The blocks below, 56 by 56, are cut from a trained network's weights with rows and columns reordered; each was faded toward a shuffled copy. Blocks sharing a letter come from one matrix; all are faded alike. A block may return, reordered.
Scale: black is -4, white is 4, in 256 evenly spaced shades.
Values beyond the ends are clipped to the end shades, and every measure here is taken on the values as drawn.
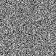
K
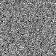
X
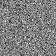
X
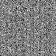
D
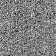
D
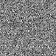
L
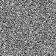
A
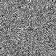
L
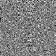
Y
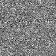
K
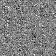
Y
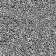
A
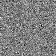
X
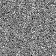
X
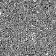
Y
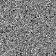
Y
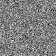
X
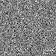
X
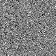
Y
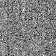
D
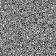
Y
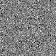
Y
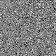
Y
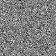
Y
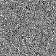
Y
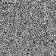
A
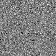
K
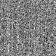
D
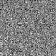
L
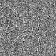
K
